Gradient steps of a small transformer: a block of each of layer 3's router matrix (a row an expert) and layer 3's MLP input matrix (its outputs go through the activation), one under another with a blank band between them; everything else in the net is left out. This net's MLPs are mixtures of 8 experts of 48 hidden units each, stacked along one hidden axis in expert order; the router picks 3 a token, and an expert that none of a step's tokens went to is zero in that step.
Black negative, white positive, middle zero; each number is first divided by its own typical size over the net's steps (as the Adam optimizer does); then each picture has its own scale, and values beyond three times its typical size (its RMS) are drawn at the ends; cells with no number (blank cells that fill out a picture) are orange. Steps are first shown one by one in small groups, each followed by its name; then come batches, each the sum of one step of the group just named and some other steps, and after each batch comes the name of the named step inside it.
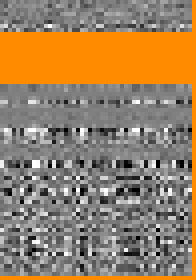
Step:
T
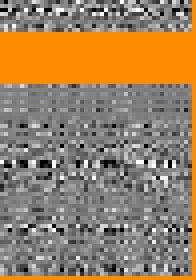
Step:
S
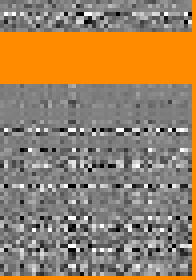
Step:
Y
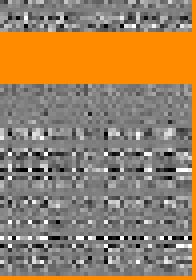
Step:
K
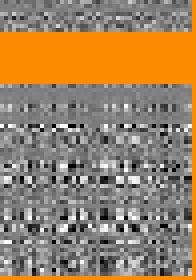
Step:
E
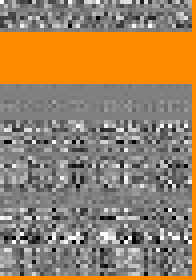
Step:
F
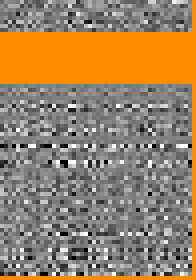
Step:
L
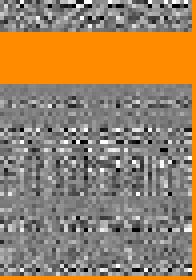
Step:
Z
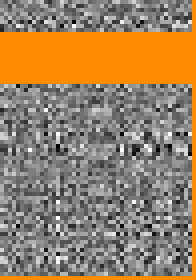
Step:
Y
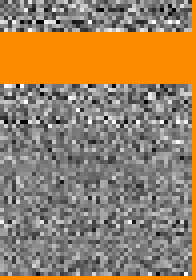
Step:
S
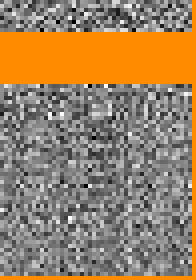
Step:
Y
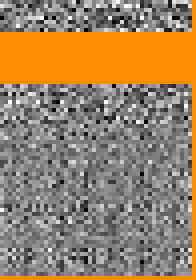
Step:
L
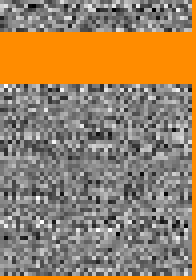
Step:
F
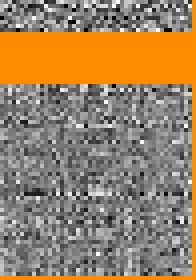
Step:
F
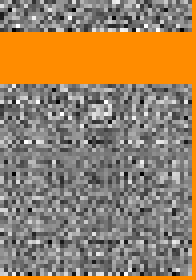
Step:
T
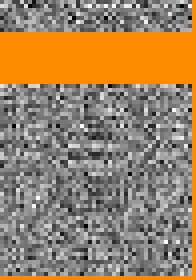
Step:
L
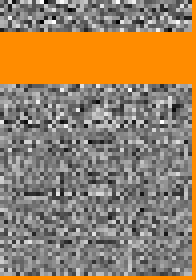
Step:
E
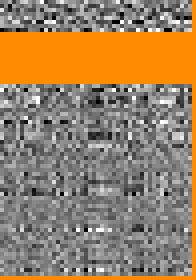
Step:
Z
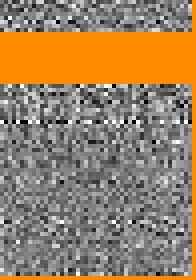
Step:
S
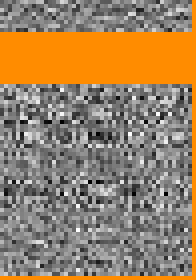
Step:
T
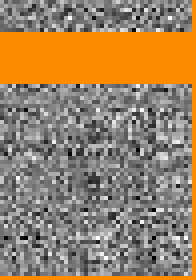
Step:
F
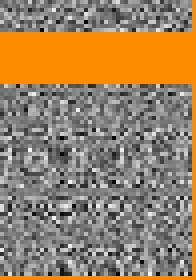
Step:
Y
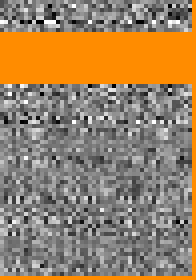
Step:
T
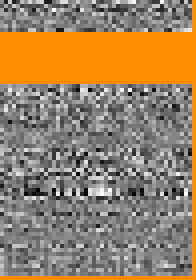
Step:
S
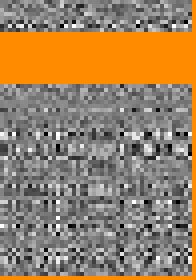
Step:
Y
